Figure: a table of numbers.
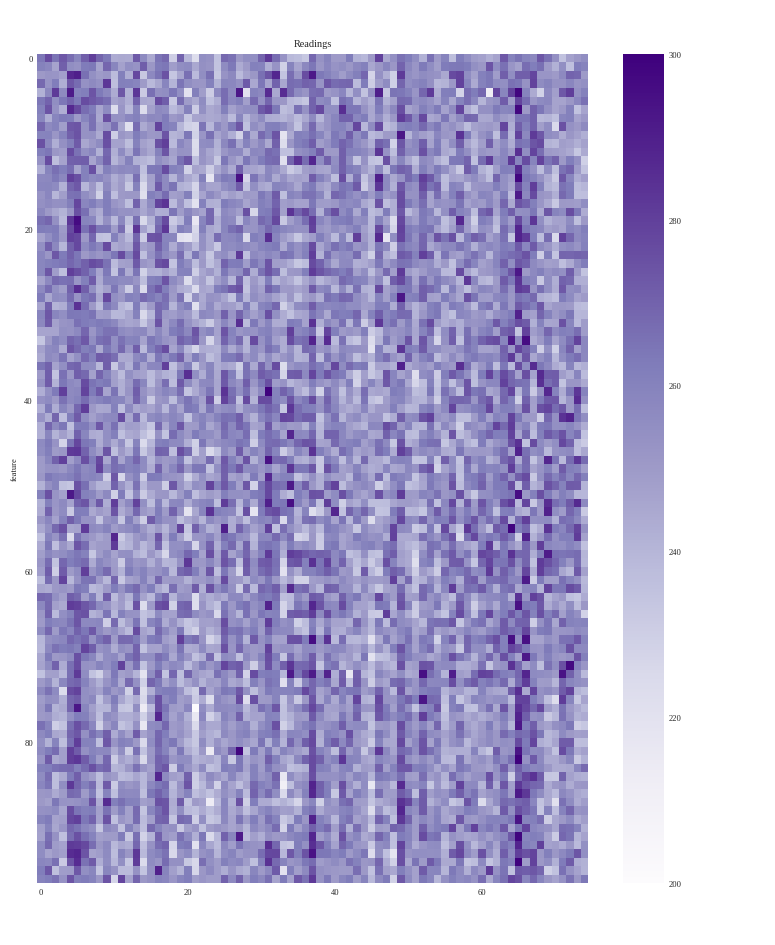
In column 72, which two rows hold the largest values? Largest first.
71, 42
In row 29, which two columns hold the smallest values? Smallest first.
21, 33
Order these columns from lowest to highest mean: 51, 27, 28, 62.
51, 28, 62, 27
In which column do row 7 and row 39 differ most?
31
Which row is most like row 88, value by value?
34
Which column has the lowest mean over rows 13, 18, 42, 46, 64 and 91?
14
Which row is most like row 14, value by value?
81
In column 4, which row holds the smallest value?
56
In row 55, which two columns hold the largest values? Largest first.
64, 25
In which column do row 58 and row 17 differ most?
17
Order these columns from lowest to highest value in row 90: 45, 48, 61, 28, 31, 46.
45, 28, 46, 31, 61, 48
